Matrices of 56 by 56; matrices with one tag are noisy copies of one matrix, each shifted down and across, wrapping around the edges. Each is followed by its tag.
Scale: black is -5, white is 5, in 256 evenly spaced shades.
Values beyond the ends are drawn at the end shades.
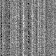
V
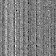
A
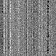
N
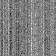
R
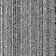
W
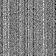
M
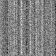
V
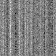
V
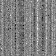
V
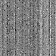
A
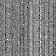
A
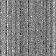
A
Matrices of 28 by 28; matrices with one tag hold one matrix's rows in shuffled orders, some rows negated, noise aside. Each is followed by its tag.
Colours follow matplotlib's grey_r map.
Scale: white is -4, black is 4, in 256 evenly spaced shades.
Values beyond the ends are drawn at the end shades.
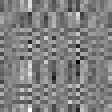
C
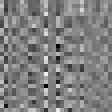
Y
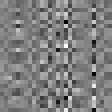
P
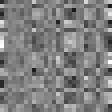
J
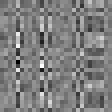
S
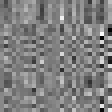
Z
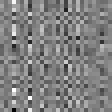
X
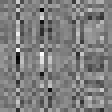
S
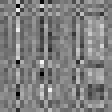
S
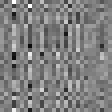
X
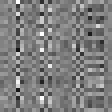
S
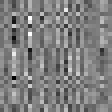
X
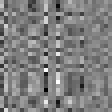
Y
